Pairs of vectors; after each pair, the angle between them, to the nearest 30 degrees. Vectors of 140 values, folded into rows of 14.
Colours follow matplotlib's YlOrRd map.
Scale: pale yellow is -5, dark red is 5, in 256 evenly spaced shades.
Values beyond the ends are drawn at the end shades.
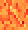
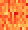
90 degrees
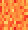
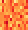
150 degrees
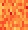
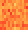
30 degrees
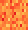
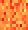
30 degrees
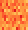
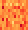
120 degrees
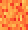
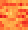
60 degrees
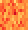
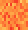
120 degrees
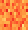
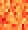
150 degrees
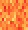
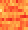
60 degrees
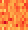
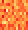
120 degrees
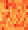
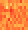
150 degrees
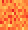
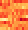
120 degrees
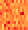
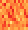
120 degrees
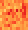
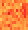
30 degrees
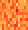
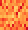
90 degrees
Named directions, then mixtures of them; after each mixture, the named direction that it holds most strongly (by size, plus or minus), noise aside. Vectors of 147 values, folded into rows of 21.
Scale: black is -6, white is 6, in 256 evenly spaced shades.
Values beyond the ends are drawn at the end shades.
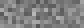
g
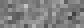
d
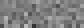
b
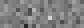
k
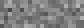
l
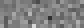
b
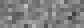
d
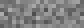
g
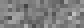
d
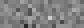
k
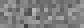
g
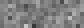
d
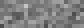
d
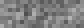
d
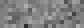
d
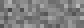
l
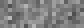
d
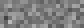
b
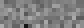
b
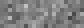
d
